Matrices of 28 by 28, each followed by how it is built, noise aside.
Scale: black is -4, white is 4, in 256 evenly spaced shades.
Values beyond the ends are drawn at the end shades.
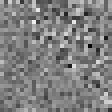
upper triangular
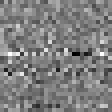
uneven rows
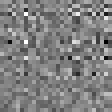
low rank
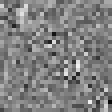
block diagonal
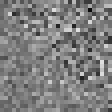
upper triangular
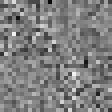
block diagonal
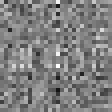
low rank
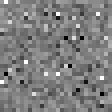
sparse
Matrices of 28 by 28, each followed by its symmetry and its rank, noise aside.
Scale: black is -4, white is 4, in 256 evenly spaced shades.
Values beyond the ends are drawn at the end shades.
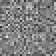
no symmetry, rank six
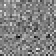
no symmetry, rank seven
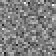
antisymmetric, rank six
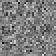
no symmetry, rank six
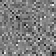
symmetric, rank seven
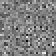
symmetric, rank five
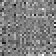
no symmetry, rank five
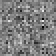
no symmetry, rank six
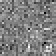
symmetric, rank seven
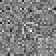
symmetric, rank six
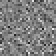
symmetric, rank six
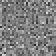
no symmetry, rank six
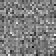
no symmetry, rank six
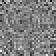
no symmetry, rank six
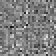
antisymmetric, rank six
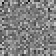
no symmetry, rank seven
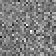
no symmetry, rank six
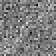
symmetric, rank seven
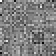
symmetric, rank six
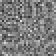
symmetric, rank six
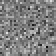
no symmetry, rank five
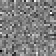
no symmetry, rank seven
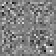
symmetric, rank five
